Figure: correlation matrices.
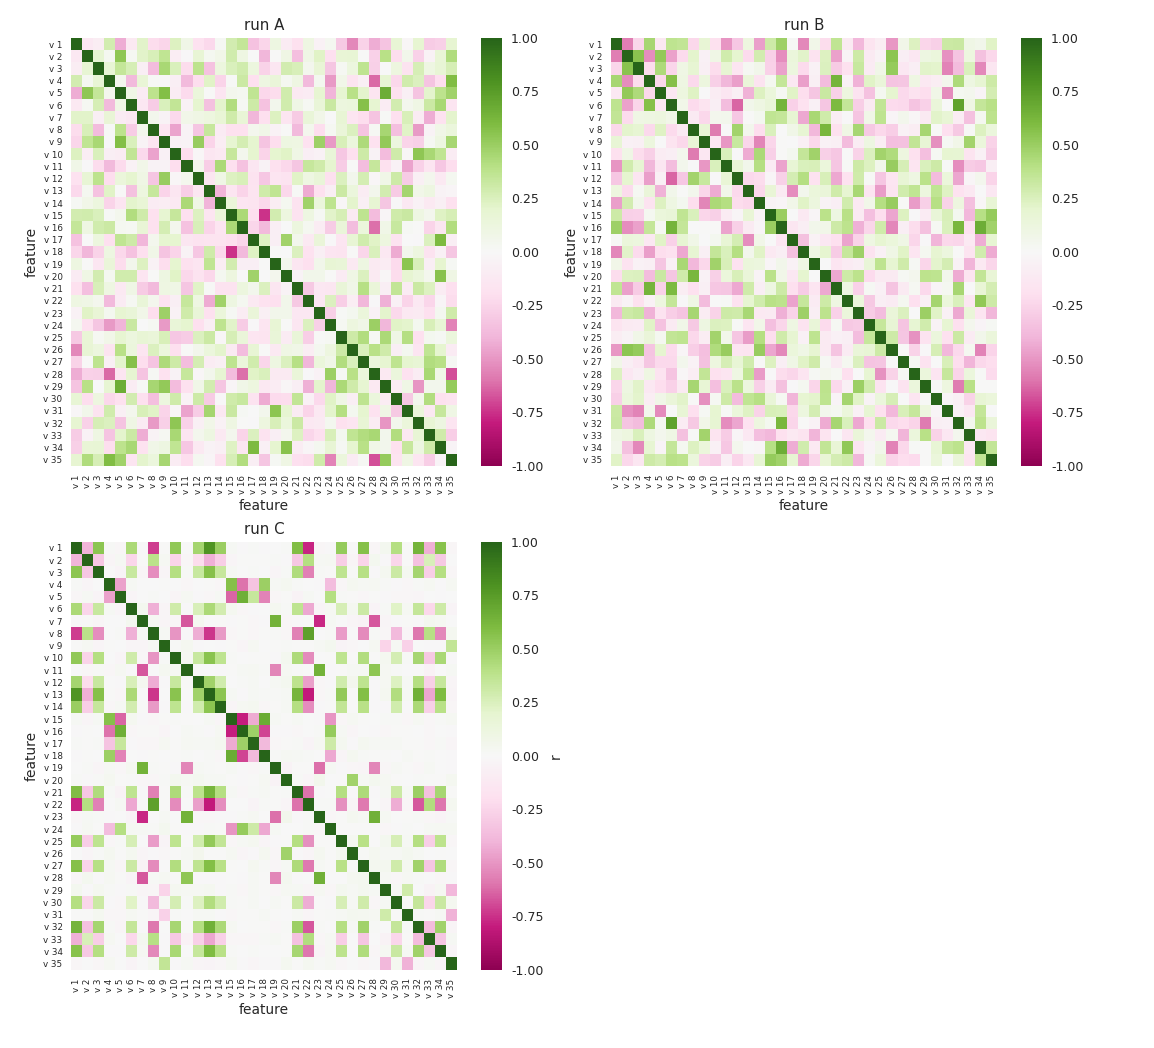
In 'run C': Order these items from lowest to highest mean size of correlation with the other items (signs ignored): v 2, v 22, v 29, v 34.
v 29, v 2, v 34, v 22
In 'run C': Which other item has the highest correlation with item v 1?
v 13
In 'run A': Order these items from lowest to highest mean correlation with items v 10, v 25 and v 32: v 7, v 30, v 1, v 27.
v 7, v 1, v 30, v 27
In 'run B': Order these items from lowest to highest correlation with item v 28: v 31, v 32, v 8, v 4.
v 32, v 8, v 4, v 31
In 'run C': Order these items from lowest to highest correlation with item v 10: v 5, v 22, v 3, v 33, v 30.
v 22, v 33, v 5, v 30, v 3
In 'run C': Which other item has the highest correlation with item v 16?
v 5
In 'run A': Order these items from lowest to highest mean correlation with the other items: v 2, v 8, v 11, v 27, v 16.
v 11, v 8, v 16, v 2, v 27
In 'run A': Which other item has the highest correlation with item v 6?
v 27
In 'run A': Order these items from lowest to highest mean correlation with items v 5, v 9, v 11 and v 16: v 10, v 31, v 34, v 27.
v 31, v 10, v 34, v 27
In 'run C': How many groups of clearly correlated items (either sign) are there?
5
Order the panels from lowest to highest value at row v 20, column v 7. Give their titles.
run A, run C, run B
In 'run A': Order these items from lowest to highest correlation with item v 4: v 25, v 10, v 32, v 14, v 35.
v 14, v 10, v 25, v 32, v 35
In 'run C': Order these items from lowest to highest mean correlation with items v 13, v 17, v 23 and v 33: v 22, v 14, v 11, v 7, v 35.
v 7, v 22, v 35, v 14, v 11
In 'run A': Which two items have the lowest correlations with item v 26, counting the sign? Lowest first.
v 1, v 16
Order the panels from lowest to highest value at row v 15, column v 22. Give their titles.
run C, run A, run B
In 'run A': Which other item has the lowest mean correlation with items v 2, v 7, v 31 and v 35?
v 28
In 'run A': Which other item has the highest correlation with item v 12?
v 9
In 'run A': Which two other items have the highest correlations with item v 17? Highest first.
v 34, v 20
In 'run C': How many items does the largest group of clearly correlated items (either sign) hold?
17
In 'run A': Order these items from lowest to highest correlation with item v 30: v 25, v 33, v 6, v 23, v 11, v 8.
v 8, v 23, v 11, v 25, v 6, v 33
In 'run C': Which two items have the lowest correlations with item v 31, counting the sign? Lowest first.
v 35, v 9
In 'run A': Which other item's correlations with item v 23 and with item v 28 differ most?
v 35
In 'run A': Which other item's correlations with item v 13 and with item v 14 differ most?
v 22
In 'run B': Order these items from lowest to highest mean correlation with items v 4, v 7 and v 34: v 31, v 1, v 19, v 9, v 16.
v 9, v 19, v 31, v 1, v 16
